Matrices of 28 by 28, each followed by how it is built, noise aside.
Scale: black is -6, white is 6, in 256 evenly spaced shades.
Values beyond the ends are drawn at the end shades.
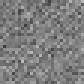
Hankel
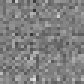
low rank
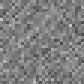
Hankel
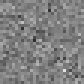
banded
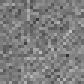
Hankel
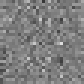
low rank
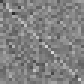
diagonal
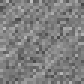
Hankel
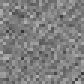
Hankel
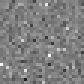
sparse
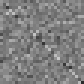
diagonal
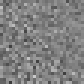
lower triangular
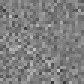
lower triangular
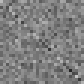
diagonal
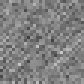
Hankel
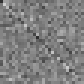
diagonal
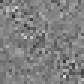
banded
